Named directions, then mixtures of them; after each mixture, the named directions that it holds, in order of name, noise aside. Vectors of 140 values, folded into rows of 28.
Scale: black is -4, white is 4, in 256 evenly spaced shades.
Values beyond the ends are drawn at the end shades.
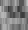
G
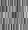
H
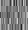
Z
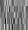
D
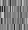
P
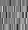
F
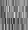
D, G.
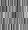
H.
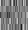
Z.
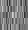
D, H.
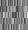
H.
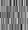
Z.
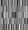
H, P.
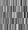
F, H.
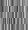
D, H.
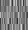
Z.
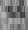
G.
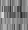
G, P.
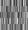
Z.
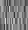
D.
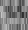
F, G.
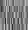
D.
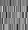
F.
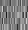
F.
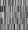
P, Z.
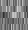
G, H.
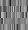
F, P.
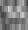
G.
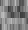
G.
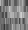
D, G.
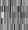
G, P.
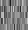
F, P.
